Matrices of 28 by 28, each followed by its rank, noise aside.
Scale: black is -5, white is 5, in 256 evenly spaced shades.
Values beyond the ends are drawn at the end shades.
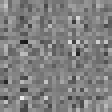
three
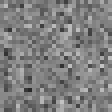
six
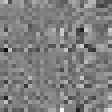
three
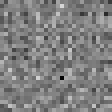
six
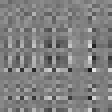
one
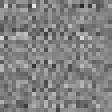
four
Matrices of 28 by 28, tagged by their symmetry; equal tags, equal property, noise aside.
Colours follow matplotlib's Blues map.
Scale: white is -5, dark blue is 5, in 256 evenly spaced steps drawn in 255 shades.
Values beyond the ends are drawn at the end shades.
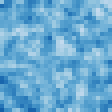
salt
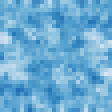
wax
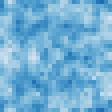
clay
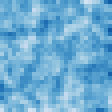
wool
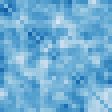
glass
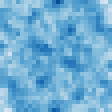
wax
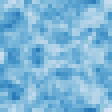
clay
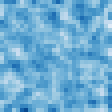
wool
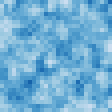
salt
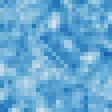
salt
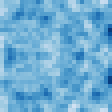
clay
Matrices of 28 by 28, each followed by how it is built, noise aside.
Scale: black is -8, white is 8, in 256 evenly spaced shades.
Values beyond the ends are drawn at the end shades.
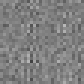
low rank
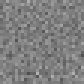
repeating columns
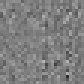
low rank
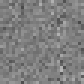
uneven columns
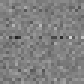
uneven rows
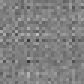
low rank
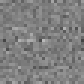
uneven rows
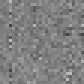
uneven columns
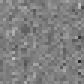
uneven columns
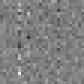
uneven columns
